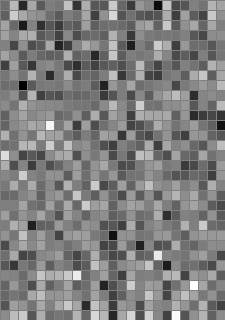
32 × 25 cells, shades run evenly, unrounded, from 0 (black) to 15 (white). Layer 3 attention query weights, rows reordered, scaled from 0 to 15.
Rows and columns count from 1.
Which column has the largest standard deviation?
13
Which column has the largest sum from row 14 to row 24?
3
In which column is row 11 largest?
16
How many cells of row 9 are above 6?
20
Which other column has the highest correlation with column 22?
15
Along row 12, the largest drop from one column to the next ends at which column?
22
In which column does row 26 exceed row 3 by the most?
18
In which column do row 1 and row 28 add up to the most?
8
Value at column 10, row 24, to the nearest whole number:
9
